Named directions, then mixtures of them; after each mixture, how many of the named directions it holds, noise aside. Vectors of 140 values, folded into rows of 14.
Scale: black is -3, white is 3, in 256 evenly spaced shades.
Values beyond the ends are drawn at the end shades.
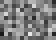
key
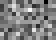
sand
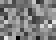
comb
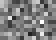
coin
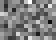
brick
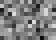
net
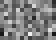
one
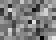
one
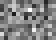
one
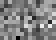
three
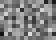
one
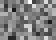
two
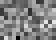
one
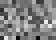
one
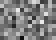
four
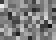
four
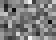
one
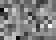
three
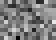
two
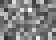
four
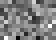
one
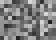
four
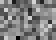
two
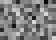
four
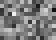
one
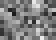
two
